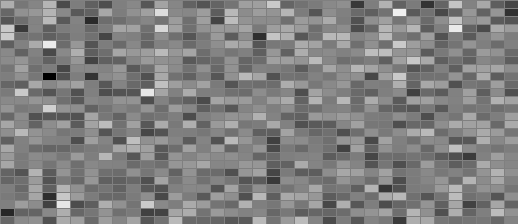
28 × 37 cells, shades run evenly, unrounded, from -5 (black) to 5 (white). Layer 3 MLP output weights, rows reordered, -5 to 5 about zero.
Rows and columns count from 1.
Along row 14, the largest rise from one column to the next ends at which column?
4
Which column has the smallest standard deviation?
13
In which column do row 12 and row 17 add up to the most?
2
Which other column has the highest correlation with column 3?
22
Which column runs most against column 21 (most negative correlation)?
35
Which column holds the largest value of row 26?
5
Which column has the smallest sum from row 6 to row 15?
7
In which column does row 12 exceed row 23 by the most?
11
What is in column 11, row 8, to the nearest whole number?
1
